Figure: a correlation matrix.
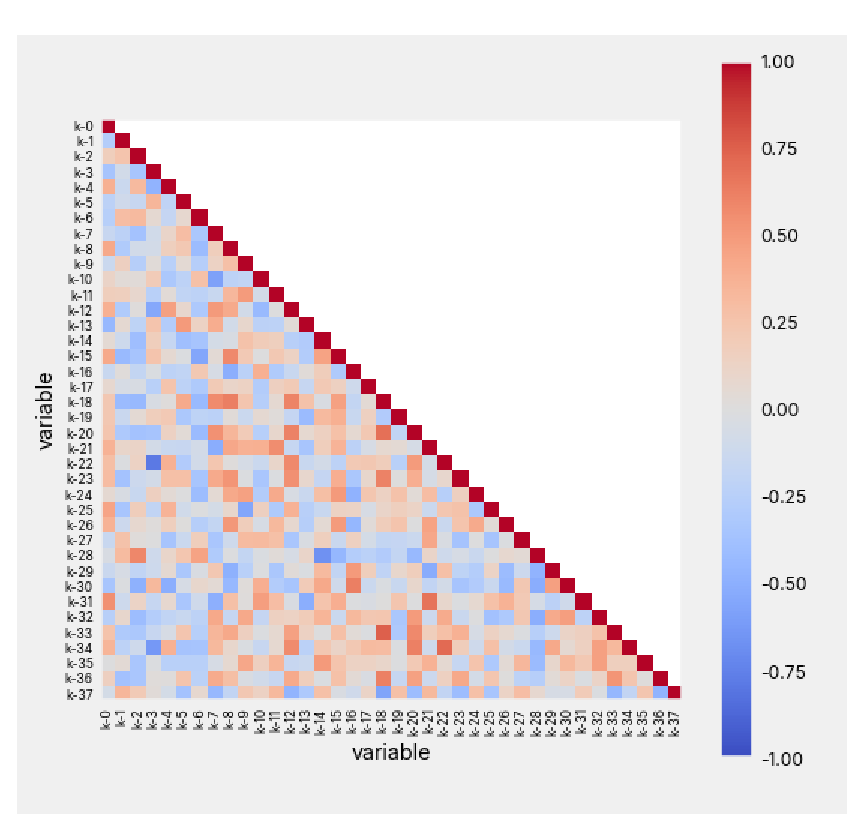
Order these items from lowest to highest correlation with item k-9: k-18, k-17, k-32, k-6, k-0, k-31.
k-6, k-0, k-31, k-17, k-18, k-32
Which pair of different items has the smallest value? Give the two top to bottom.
k-3, k-22
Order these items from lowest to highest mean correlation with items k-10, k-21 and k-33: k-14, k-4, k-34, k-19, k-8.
k-4, k-19, k-34, k-14, k-8
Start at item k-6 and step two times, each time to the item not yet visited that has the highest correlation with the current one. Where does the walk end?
k-2
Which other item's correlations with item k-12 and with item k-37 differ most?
k-18
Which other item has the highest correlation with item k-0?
k-31
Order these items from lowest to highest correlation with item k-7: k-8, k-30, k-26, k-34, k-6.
k-6, k-26, k-30, k-8, k-34
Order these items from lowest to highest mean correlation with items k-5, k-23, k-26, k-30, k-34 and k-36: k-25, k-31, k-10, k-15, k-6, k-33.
k-6, k-10, k-31, k-25, k-15, k-33
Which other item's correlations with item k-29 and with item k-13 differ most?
k-5
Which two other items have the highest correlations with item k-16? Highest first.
k-30, k-29
